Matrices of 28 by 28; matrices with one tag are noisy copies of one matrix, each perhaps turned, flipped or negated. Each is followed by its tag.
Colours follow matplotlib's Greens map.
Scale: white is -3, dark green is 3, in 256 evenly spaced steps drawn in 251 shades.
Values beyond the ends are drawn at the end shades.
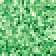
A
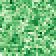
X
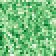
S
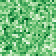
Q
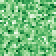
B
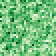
Q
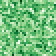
B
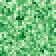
X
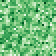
Q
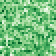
Q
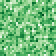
X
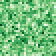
B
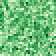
S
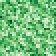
S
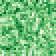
A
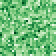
A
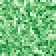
A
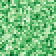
Q
